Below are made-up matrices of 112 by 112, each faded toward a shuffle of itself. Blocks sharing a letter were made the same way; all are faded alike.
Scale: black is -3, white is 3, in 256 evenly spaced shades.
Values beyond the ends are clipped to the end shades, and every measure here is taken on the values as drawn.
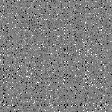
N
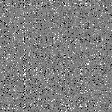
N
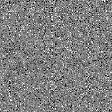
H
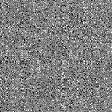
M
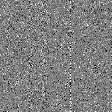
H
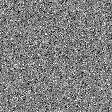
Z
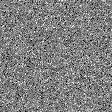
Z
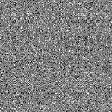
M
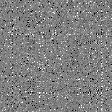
N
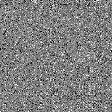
H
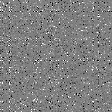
N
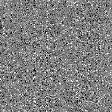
H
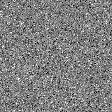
Z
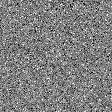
Z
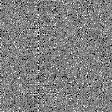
H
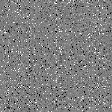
N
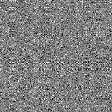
M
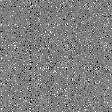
N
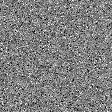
Z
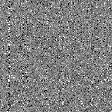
H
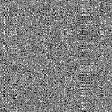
M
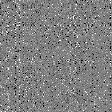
N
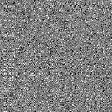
M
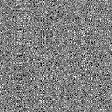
M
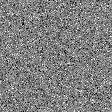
Z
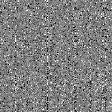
H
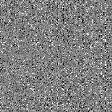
H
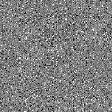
H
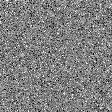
Z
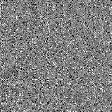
H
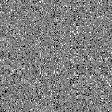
H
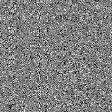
H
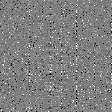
N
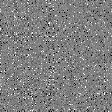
N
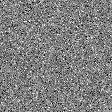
Z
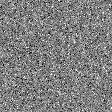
Z
